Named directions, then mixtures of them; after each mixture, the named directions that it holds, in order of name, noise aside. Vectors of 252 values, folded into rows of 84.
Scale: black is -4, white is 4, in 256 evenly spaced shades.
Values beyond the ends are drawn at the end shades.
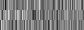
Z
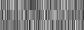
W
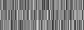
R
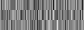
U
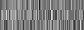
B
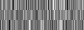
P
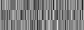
U.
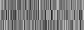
B.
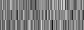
P, W.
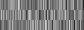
B, R, W.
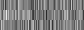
B, W, Z.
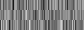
P, W, Z.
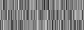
R.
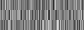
B, R, U.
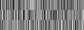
W.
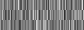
R, Z.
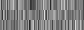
W.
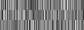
W, Z.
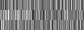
B, Z.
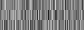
B, U.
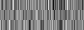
P.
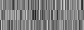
P, U, Z.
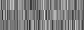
W.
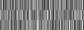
R.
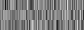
U, W, Z.
